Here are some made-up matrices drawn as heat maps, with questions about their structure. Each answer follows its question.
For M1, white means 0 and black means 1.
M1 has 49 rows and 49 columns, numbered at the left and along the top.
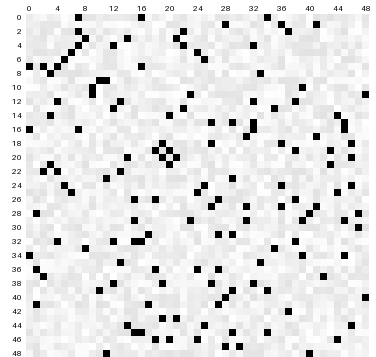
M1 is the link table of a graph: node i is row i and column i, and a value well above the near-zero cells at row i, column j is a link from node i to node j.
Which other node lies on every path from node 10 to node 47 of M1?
node 28
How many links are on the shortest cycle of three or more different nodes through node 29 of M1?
3
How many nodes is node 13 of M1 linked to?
3
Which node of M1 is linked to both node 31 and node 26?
node 27
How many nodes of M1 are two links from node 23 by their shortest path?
6
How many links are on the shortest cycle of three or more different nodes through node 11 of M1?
6
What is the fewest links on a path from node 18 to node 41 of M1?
3
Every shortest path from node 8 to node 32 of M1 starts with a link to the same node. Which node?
node 33
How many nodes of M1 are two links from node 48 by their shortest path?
3
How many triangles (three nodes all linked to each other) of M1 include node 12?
2
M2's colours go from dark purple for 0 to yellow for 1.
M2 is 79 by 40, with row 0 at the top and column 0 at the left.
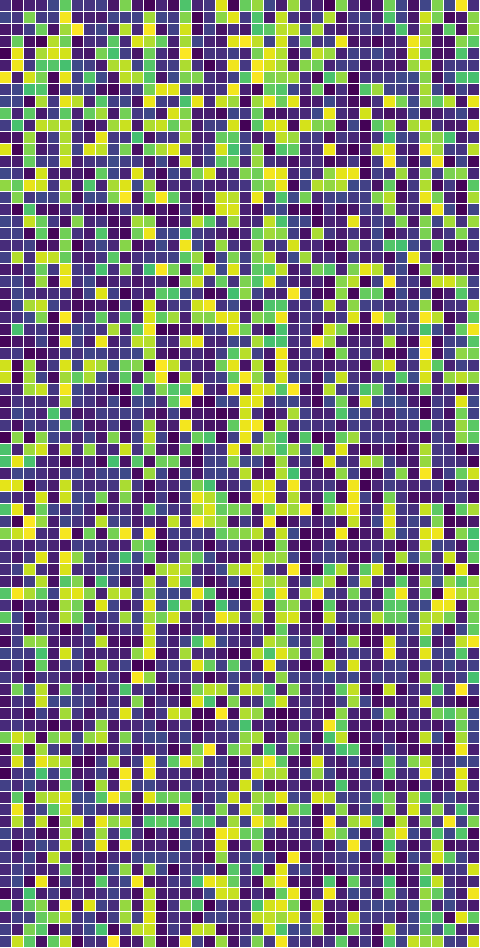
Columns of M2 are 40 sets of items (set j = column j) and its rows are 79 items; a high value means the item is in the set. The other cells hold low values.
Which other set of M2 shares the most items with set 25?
1
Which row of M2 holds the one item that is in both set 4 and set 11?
3
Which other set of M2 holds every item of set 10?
5
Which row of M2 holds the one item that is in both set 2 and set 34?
78
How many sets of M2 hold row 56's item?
5
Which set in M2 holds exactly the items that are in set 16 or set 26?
22
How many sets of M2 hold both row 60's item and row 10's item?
1
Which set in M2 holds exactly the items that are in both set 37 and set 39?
6
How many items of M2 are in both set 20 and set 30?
3
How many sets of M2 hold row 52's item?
4
